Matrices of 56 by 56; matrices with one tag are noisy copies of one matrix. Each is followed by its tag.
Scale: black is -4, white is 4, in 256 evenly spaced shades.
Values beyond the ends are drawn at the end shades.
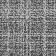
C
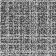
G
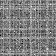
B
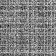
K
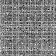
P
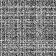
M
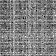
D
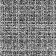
P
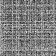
P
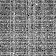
D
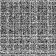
G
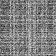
D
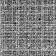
P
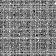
B
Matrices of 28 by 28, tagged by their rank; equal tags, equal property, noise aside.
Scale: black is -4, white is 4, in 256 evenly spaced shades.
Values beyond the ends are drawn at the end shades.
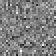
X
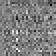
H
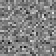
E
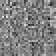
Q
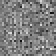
Q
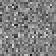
Q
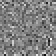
X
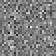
E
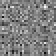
H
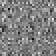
Q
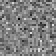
X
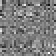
H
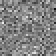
E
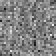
E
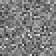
E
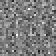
X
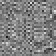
Q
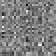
H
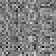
H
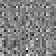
H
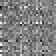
H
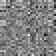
H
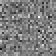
X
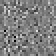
X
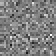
Q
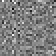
X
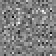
Q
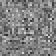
Q
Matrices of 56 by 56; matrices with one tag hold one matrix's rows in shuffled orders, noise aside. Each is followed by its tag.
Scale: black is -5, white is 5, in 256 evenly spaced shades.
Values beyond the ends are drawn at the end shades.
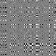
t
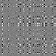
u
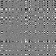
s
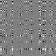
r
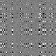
r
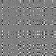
u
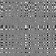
s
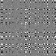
s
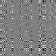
r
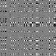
t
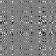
r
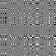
t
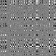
t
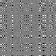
r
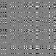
t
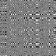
t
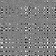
s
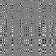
r
